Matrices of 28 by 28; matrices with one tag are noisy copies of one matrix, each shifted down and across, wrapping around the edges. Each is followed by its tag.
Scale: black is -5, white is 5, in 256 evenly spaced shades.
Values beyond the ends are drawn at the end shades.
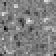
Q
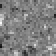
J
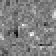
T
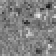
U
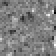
J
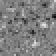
U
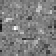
T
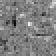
T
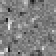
J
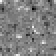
Q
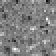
Q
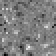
Q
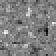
T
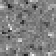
Q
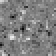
U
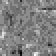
T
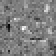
T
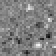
U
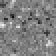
U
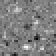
U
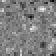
U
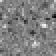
U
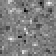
Q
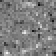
Q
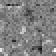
T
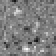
U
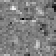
T
